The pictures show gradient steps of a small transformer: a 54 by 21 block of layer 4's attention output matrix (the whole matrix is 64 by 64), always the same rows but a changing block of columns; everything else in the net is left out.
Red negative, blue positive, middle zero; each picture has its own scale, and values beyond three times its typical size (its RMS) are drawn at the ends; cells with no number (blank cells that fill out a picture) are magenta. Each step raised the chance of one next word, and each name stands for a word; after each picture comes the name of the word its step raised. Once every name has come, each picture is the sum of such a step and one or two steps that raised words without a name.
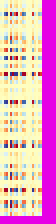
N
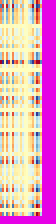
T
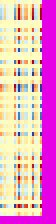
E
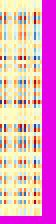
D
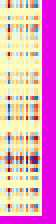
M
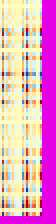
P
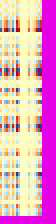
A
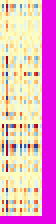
N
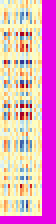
E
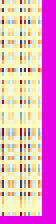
P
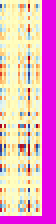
P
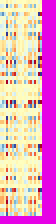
N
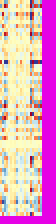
T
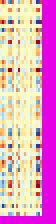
P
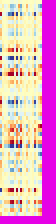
N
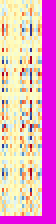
A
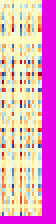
A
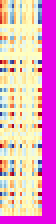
E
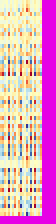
P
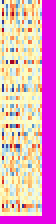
E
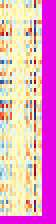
A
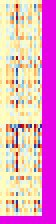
D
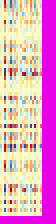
N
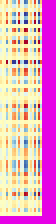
E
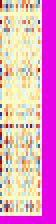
M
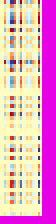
T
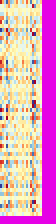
D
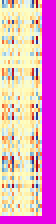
M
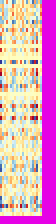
E
